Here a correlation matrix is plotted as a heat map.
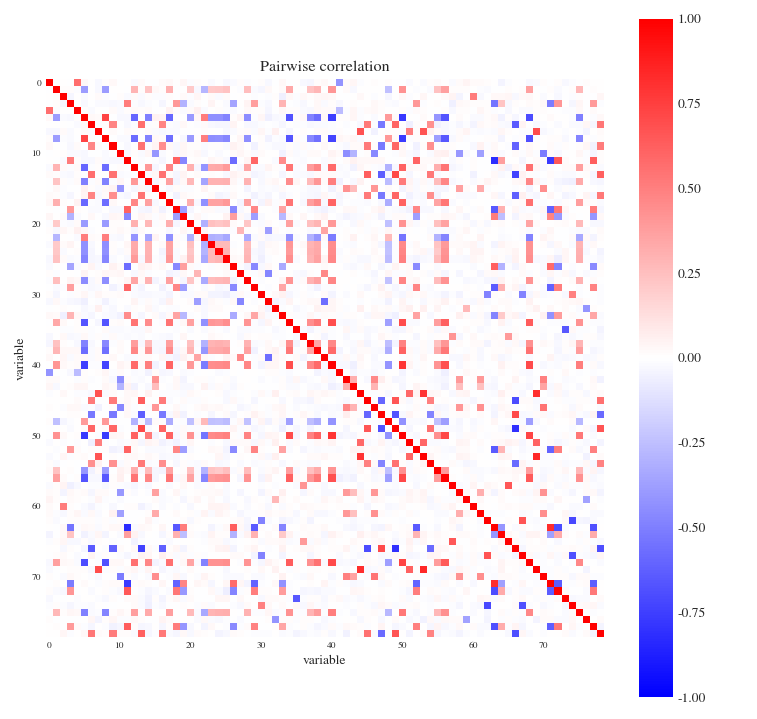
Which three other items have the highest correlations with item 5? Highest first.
8, 22, 48
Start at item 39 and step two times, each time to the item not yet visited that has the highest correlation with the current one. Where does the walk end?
21
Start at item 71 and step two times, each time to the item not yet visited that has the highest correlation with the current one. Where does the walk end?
26
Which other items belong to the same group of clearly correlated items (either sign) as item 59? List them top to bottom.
32, 76
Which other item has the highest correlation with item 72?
11
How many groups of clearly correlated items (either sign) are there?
12
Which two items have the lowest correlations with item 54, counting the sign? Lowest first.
66, 47
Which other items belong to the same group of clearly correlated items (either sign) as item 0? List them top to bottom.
4, 41
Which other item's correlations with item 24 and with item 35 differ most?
73
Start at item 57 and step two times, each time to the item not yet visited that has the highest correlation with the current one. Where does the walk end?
36
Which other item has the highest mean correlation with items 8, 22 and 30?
5
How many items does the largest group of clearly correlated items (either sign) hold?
22
